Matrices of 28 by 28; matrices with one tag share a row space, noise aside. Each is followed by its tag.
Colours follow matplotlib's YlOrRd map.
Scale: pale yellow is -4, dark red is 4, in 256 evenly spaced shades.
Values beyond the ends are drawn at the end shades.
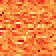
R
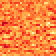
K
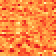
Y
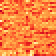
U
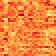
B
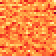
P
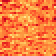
Y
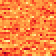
K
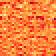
R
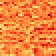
U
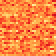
K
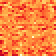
R
